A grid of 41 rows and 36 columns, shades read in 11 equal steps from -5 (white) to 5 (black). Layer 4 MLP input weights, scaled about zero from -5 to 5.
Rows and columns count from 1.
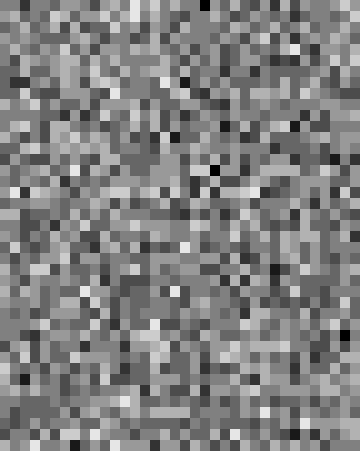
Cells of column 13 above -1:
26
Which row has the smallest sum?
18
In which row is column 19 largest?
8
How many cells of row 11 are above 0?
13
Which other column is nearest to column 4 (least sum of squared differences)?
1
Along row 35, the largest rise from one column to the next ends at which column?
12
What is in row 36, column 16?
-2
